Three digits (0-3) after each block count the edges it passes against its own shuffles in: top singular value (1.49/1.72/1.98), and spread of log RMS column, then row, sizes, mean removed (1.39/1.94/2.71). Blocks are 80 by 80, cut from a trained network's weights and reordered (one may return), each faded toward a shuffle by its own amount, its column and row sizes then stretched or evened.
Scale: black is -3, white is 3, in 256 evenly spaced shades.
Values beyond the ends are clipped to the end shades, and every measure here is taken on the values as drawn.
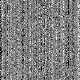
3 3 0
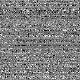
1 1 3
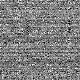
2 1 1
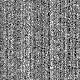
3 2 0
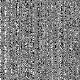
1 3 0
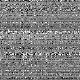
2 1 3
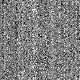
0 2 0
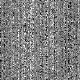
2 3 0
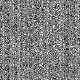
1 2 2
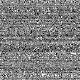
2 1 2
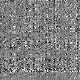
1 2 3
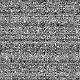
2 2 0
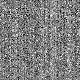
1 0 1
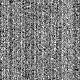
3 1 1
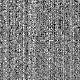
3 2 2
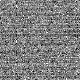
1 1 0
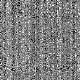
2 2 2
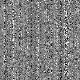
1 3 0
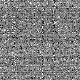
1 2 0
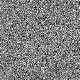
0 2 0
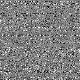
0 0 3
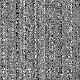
2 3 1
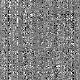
1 3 2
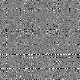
3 2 3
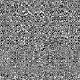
3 1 3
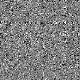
1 2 2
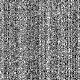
3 1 2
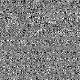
0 0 3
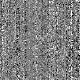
1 3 0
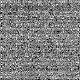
2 2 0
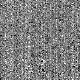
1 2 1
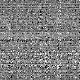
2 2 2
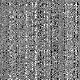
3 3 2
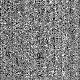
1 1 1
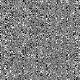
1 3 1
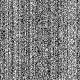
3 0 0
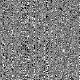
1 3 1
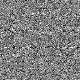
0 0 2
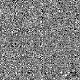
1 2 2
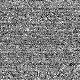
1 0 1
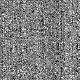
0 1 1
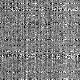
3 0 3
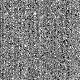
0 1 0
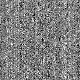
1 2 0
